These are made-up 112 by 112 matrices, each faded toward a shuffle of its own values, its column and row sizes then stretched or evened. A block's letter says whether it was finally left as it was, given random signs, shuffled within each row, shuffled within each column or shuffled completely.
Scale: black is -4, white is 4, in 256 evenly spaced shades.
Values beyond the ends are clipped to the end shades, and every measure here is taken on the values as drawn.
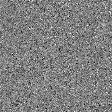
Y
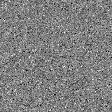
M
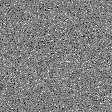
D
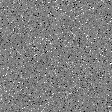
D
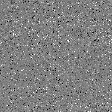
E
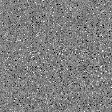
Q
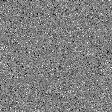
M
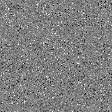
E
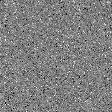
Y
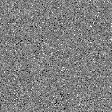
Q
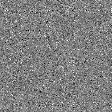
E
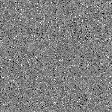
Q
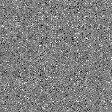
Q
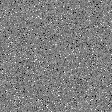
D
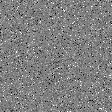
Y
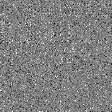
Q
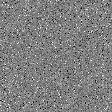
Y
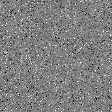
Y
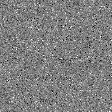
E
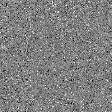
E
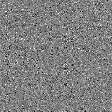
Q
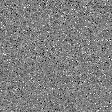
M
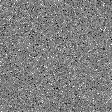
D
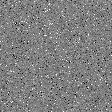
D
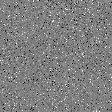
Y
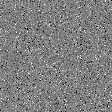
Y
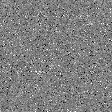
M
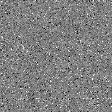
E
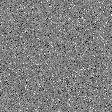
D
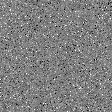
D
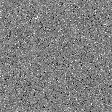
D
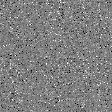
E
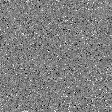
M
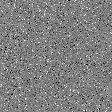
D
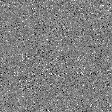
E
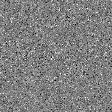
M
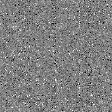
Q
